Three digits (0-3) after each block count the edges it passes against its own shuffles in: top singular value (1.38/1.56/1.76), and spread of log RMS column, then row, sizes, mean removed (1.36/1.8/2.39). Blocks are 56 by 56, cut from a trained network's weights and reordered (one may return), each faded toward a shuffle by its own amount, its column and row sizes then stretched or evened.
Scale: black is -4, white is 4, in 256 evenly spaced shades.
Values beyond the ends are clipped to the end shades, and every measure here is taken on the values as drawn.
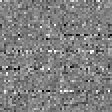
2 2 3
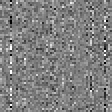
3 3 0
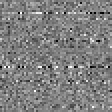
3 0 3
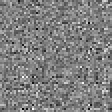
2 1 2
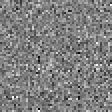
0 2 1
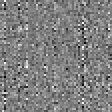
3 3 1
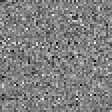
0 1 2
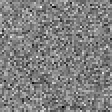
1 0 0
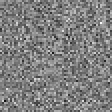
3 0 1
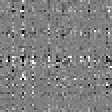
3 3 3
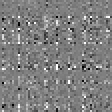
3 3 3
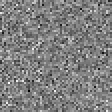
0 1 0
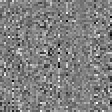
2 3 1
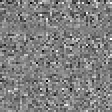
1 1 3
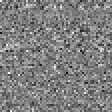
0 0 2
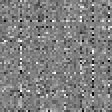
1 3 3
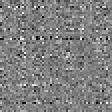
3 2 3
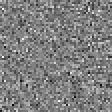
0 1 1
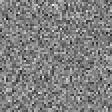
1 0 0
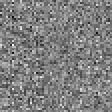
2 2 0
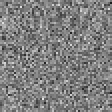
3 0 0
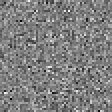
1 1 2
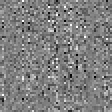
1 3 1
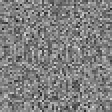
3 1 0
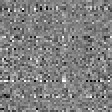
3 2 3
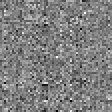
2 2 1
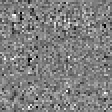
0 2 2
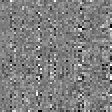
3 3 2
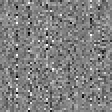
2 3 1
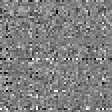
1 2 3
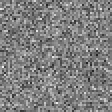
1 0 0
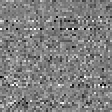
2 0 3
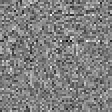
3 1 1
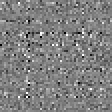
0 2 3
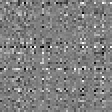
3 3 3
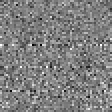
1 1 2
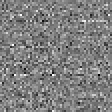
2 2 2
